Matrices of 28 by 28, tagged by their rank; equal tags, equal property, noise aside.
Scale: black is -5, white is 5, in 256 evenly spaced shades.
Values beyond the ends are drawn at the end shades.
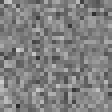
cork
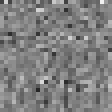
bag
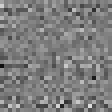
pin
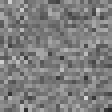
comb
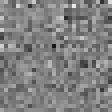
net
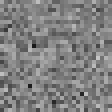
cork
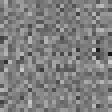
pin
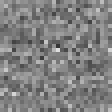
comb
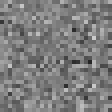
net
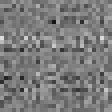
pin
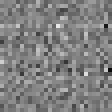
bag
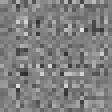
pin
